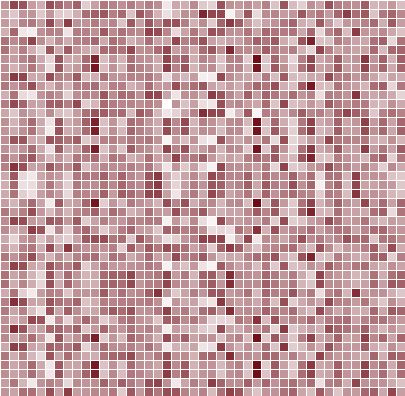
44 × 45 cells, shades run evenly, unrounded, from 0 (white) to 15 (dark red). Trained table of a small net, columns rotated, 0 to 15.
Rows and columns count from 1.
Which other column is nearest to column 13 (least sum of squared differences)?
1
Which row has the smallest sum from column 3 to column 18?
36
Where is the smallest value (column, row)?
19, 12
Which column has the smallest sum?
5
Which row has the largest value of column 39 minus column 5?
2
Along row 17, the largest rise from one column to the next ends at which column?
29
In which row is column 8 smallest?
4
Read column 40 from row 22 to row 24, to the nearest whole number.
12 6 6
